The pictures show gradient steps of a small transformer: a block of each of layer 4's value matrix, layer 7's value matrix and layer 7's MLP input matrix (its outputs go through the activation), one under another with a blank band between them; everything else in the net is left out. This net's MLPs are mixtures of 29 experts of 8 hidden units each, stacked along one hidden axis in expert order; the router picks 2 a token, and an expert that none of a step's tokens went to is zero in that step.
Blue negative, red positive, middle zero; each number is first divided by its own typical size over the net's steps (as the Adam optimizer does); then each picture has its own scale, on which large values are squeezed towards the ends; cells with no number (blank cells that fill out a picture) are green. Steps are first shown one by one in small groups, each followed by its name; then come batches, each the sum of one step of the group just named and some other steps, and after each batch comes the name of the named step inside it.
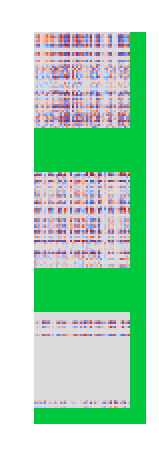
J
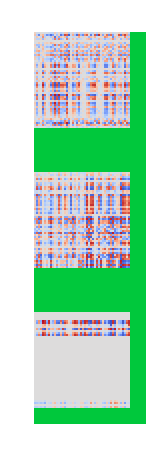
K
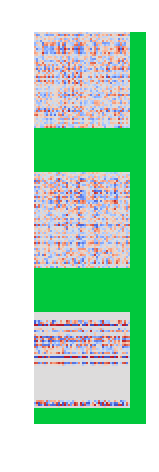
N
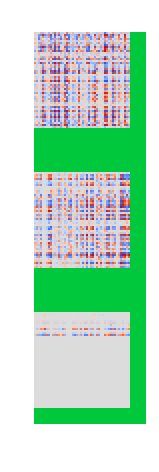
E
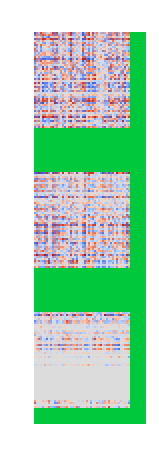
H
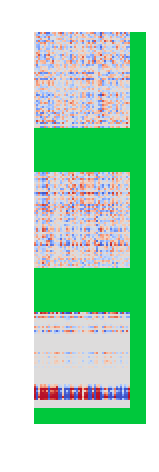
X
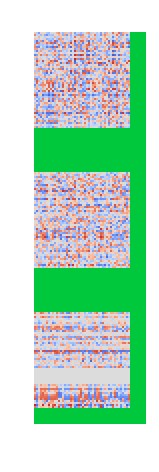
X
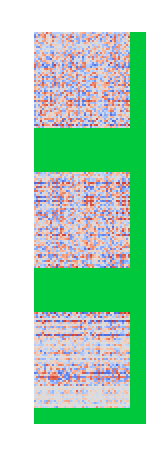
K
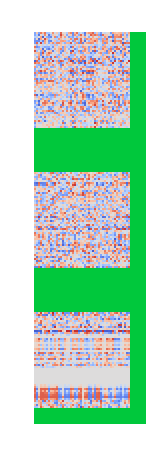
X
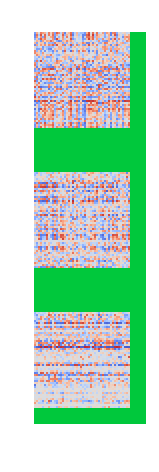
H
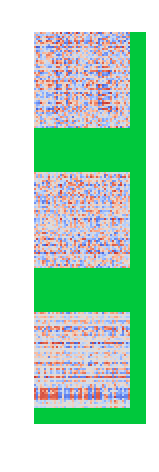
X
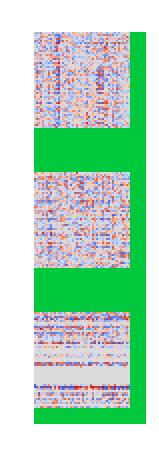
E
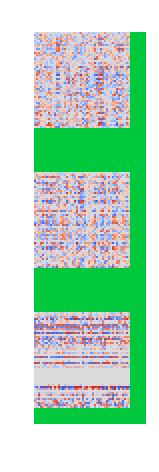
N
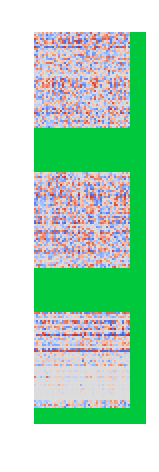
K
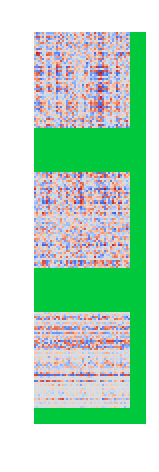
J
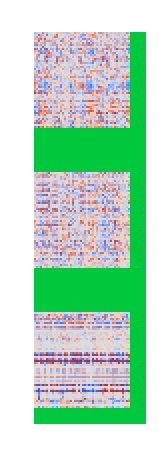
H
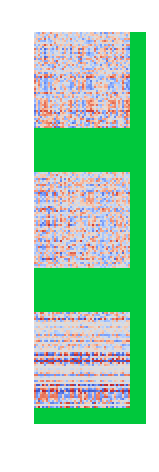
X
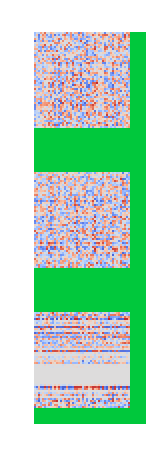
E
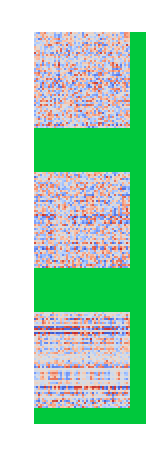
K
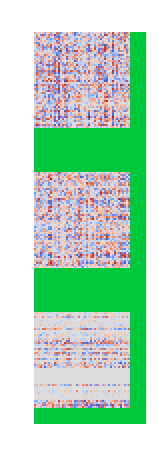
E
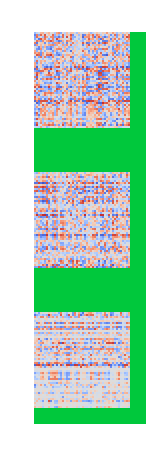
H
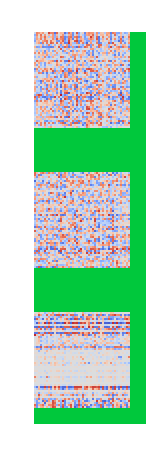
J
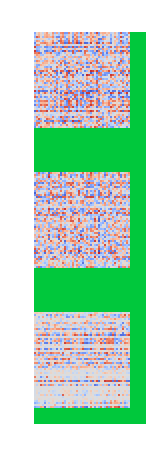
J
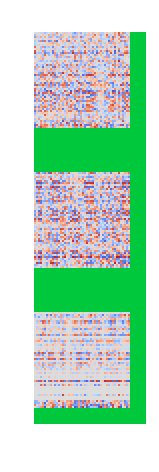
K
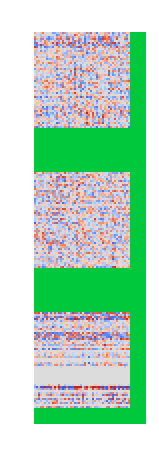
J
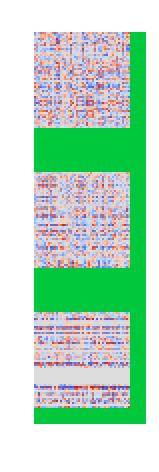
H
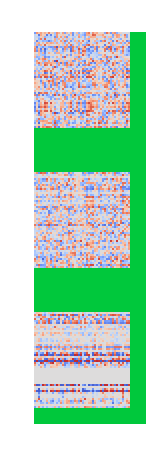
K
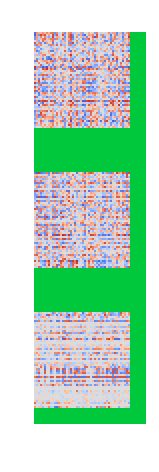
H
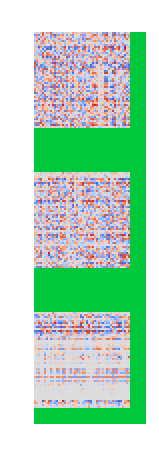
E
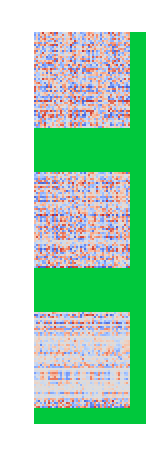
H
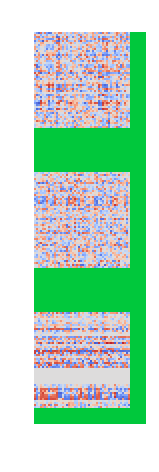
X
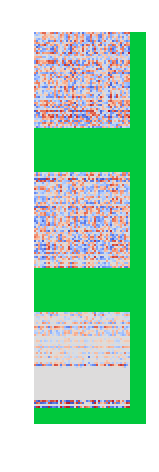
J
